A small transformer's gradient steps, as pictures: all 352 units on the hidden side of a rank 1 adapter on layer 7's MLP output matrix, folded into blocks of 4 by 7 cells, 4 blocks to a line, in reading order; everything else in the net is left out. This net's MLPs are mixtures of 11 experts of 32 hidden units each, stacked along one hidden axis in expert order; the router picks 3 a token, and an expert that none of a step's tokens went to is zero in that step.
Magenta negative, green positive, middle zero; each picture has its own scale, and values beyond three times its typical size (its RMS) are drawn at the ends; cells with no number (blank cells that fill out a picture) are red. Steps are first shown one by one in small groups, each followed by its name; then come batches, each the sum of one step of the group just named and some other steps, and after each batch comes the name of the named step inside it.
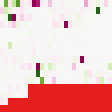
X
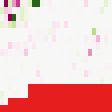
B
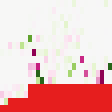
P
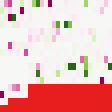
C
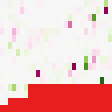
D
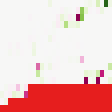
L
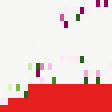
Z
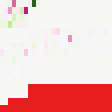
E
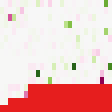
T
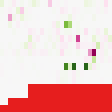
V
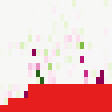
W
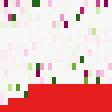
Z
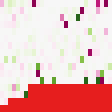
Z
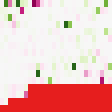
T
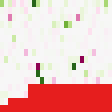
E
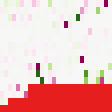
X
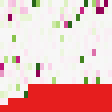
Z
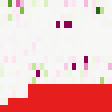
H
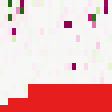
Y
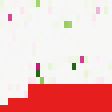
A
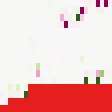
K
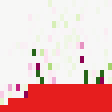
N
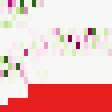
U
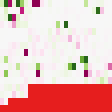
U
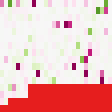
H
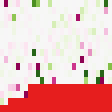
N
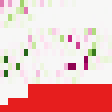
U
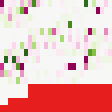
U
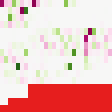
U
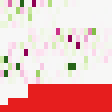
U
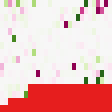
K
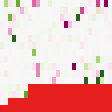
K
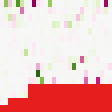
A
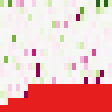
H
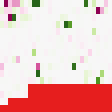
A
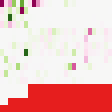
U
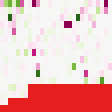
Y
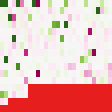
U
